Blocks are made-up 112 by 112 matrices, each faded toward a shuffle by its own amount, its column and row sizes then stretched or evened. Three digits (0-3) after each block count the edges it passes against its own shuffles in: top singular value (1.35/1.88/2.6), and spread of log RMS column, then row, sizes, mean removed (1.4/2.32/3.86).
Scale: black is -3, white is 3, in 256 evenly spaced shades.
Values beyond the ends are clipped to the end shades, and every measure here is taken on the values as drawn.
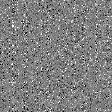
1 2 0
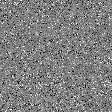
0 0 1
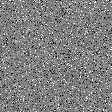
0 0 0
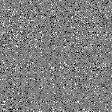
1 1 2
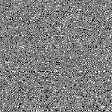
2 0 2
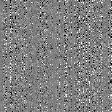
0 3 1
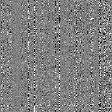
2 3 1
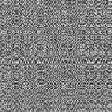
3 0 2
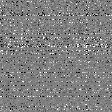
0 1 3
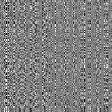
3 3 0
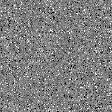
1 1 1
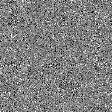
0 1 1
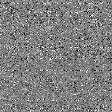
1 1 2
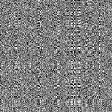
3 2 1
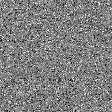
1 0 1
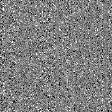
0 2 0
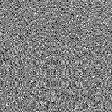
3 0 0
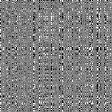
3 3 2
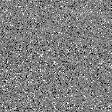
0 1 1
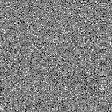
2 0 0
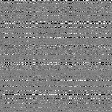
3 1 3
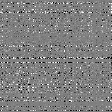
1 2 3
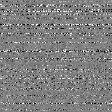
1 0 3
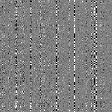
3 3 1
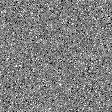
0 0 0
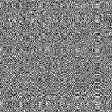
3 1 2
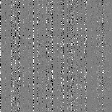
1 3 1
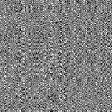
3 2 0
